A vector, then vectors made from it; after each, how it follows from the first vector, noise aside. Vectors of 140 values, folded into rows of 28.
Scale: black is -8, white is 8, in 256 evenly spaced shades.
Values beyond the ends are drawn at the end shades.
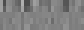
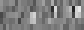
wrapped around, negated, scaled up.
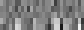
reversed, negated, scaled up.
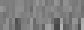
reversed.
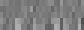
reversed, negated.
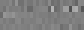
wrapped around, negated, partly zeroed.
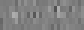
wrapped around, negated, partly zeroed.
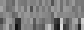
reversed, scaled up.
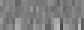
reversed, negated.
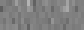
negated, partly zeroed.
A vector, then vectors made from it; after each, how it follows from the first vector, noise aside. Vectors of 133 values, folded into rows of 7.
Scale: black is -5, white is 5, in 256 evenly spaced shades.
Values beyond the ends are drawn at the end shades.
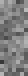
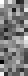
scaled up.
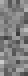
sign-scrambled.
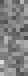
sign-scrambled.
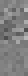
partly zeroed.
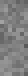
wrapped around, negated, shrunk.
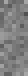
reversed, shrunk.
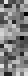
reversed, scaled up.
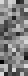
scaled up.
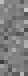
partly zeroed.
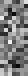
wrapped around, scaled up.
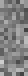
sign-scrambled.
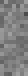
reversed, shrunk.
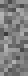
wrapped around.
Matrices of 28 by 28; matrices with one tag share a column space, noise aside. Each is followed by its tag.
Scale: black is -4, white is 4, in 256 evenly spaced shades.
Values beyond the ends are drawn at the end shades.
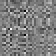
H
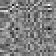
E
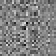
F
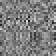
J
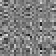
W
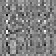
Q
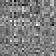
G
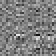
W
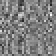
Q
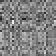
J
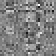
E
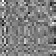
G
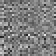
W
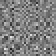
W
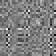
H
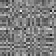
H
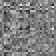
E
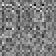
E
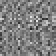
J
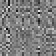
H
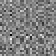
W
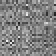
F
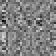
J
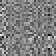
W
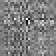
J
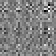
E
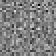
E
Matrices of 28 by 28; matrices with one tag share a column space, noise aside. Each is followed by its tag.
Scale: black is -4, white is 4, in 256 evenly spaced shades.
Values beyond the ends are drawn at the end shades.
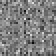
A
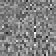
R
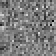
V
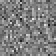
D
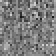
V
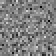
R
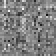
V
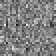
D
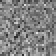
R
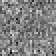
A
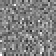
R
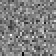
R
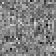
D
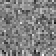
A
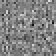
D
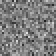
R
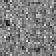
D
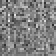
V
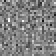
V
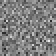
R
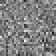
R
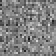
D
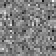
D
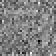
A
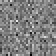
R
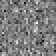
A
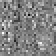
V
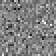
R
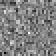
A
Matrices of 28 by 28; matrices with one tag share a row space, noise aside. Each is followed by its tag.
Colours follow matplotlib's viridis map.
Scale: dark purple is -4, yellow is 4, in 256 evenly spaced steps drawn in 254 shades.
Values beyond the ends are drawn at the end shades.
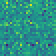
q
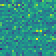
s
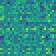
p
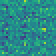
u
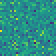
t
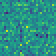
q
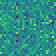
t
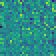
p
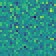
t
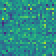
u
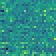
u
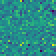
p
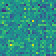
u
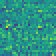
s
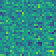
s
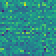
u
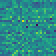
s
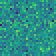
t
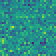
u
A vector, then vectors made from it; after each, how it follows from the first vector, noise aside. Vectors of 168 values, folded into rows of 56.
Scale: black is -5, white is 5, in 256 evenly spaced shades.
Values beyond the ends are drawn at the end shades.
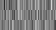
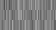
shrunk.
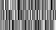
negated, scaled up.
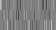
reversed, negated, partly zeroed.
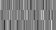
reversed, negated, partly zeroed.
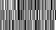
negated, scaled up.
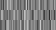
wrapped around.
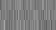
reversed, shrunk.
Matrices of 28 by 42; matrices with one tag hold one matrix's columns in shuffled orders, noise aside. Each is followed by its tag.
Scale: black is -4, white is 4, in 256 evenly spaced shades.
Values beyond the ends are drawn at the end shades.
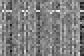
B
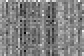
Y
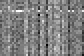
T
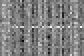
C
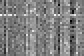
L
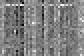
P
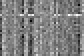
L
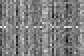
C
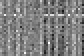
L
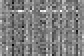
T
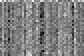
Y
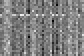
L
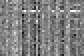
T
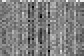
Y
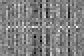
C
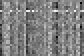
B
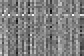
L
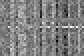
C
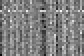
T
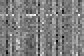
L
